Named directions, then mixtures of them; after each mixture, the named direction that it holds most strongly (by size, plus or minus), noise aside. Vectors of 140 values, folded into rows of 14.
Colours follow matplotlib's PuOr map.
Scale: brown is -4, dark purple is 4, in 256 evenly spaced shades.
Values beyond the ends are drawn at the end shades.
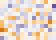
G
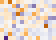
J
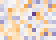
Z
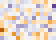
G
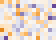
J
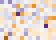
J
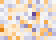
Z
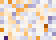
J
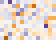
J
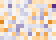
G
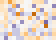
J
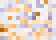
G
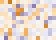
J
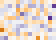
G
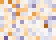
J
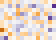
G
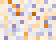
J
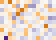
J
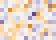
Z
